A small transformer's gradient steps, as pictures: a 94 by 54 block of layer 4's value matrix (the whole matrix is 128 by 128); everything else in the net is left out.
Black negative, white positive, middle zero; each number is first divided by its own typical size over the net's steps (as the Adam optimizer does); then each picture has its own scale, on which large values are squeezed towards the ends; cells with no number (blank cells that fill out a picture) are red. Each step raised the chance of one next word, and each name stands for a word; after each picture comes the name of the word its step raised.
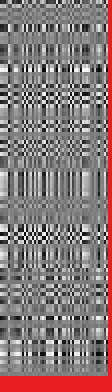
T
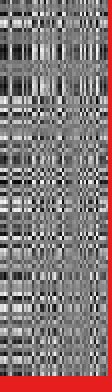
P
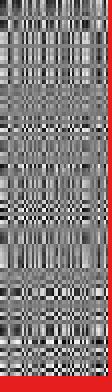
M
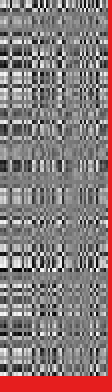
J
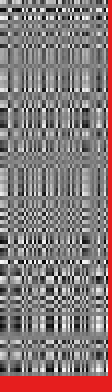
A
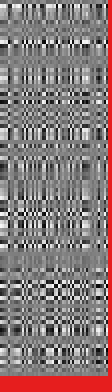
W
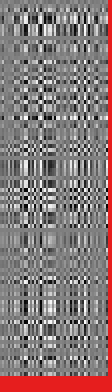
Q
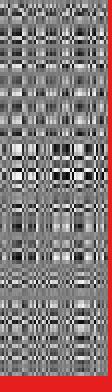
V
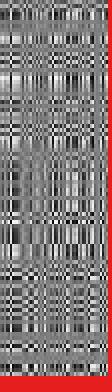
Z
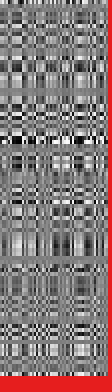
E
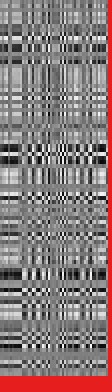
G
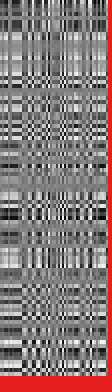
M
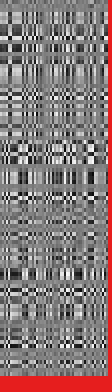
G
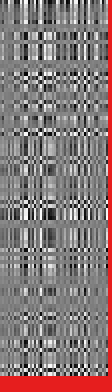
M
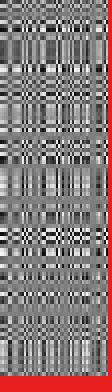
T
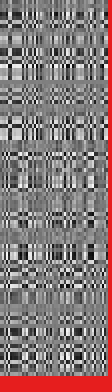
Z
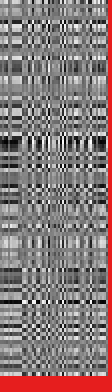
E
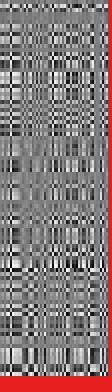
J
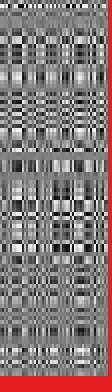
W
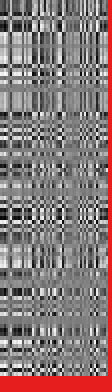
M
